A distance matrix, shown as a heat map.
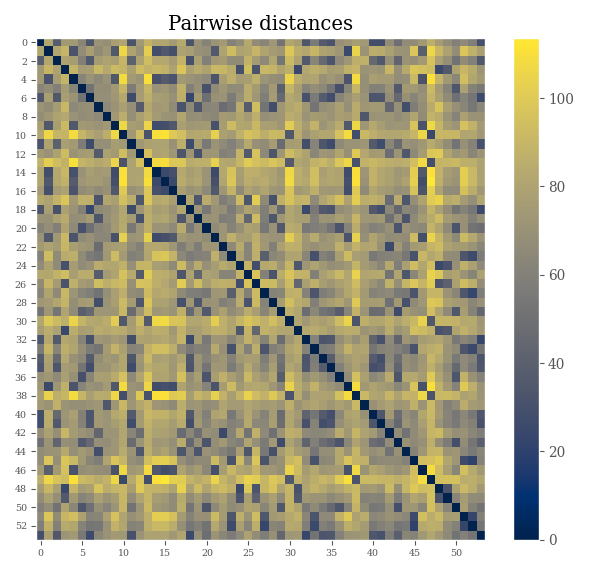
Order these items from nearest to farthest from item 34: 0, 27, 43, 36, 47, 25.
0, 43, 27, 36, 25, 47
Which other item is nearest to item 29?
43
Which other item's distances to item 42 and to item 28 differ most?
22
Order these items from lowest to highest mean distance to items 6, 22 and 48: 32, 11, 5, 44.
11, 32, 5, 44
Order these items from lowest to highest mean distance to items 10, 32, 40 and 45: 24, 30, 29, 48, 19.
29, 30, 19, 24, 48
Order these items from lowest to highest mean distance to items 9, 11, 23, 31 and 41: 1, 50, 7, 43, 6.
6, 43, 50, 7, 1
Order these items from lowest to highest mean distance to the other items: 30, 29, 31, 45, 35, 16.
35, 29, 16, 45, 31, 30
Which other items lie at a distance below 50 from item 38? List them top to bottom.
10, 13, 30, 47
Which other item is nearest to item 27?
52
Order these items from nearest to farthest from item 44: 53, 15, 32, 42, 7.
7, 42, 53, 32, 15
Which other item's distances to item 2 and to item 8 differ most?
39
